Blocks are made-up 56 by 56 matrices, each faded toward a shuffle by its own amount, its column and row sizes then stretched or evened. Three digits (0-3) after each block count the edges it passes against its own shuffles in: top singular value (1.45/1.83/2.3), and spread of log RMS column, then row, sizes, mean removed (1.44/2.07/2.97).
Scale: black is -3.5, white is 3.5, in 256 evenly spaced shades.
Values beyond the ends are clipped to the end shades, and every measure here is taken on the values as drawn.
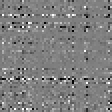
2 2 3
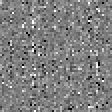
0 2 0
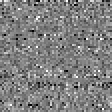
1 0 2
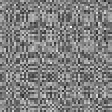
3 2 0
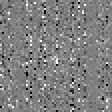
0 3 0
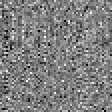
2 1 0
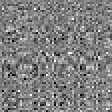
3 1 2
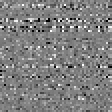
2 0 3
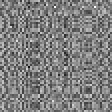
3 2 0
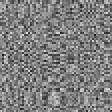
3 1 1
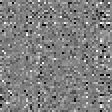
2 2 1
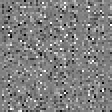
0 2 0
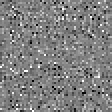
1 1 1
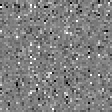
0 1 1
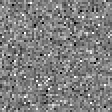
0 0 0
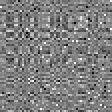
3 0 1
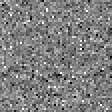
0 0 0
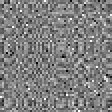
3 0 0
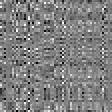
3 3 1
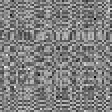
3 0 0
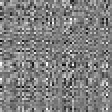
3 3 2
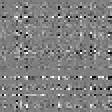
2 2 3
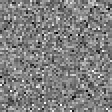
1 0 0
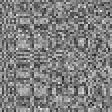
3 0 0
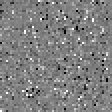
0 1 1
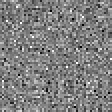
2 0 0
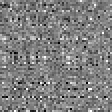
2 0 2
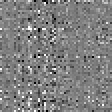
0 3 2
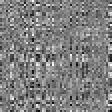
3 3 1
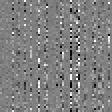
2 3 0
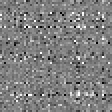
2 1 2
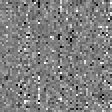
1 2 0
